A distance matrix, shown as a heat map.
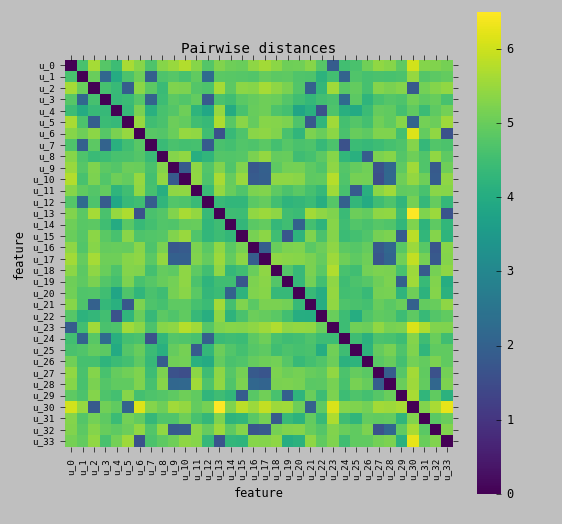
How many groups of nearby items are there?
11
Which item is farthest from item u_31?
u_23
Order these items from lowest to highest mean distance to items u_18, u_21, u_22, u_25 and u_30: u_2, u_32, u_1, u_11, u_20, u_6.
u_2, u_11, u_20, u_1, u_32, u_6
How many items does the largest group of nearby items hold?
7
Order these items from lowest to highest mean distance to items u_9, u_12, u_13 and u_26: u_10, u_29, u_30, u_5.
u_10, u_29, u_5, u_30
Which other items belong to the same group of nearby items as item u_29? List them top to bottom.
u_15, u_19
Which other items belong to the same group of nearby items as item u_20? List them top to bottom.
u_14
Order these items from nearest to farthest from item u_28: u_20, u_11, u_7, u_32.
u_32, u_7, u_20, u_11
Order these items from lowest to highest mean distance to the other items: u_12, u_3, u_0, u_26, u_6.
u_12, u_3, u_26, u_6, u_0
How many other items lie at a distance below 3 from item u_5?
3
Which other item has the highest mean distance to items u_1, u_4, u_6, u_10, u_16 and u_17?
u_30
